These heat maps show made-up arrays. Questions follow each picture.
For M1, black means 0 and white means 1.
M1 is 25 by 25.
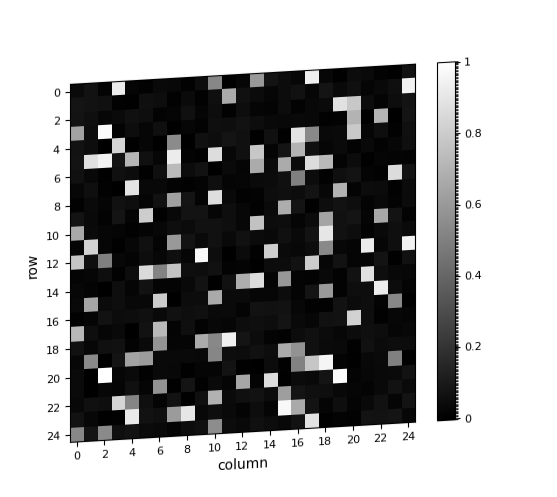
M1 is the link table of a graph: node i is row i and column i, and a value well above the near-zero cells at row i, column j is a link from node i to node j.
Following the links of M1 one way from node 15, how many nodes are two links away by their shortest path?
9
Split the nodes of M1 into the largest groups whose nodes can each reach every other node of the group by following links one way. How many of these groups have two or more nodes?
2
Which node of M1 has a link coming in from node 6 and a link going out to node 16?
node 7
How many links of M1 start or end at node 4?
10
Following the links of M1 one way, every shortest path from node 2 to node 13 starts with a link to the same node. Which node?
node 19
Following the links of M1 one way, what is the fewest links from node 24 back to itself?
4
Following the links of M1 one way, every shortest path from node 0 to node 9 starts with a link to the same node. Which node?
node 10
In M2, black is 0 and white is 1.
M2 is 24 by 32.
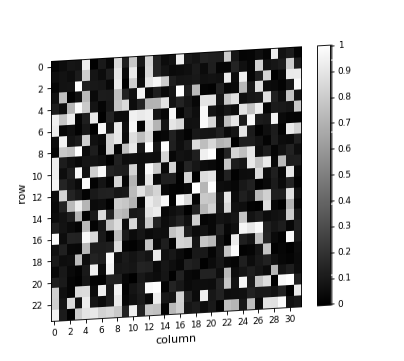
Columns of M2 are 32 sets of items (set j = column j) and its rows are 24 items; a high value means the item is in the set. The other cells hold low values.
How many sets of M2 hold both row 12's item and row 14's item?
4
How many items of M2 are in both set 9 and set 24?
0
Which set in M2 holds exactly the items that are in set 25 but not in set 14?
15
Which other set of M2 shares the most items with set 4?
8
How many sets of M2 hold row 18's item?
6
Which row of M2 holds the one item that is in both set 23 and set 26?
17
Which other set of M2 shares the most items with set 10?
12
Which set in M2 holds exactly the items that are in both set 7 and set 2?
21
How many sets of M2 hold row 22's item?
8
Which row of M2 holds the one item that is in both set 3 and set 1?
8
